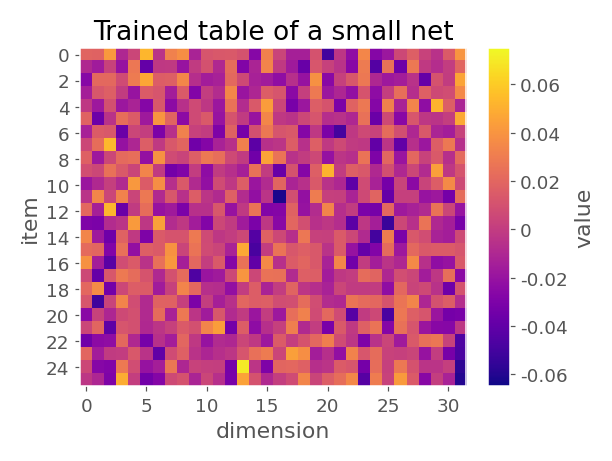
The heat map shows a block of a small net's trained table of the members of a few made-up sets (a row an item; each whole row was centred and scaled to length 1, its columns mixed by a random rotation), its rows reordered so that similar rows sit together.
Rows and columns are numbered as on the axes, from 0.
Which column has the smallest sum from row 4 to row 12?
24
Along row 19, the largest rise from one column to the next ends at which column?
2
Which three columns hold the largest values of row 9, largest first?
20, 29, 5
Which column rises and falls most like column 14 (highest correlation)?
22
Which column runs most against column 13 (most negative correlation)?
12
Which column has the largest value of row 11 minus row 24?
31
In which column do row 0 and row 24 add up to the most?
13
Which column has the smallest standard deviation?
19
